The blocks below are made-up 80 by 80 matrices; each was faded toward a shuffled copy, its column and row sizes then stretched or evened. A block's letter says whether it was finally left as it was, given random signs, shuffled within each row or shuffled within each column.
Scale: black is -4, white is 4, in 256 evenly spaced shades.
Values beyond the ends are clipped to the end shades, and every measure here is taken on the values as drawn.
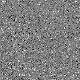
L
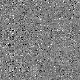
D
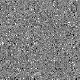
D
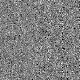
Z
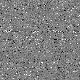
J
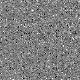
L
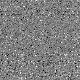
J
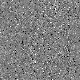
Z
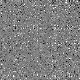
D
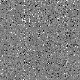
L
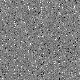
Z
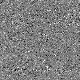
J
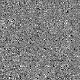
D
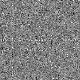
L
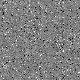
Z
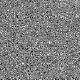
D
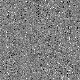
Z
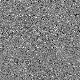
J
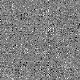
D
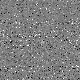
J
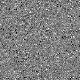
D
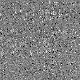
L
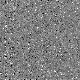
Z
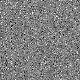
Z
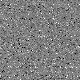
J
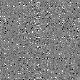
D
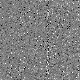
Z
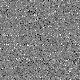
J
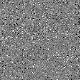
L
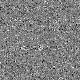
J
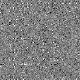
D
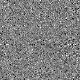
L
